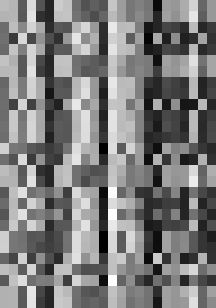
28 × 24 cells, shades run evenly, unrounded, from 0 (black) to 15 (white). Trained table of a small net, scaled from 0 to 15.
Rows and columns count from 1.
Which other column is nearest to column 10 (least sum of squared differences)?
15
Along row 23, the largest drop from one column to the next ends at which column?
12
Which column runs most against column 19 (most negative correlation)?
5
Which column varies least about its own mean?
13
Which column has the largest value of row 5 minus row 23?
4
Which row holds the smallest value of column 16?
18
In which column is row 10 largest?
9
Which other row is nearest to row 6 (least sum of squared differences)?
1
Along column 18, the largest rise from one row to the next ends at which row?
24
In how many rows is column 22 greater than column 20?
18
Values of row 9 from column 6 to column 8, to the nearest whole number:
1 5 5
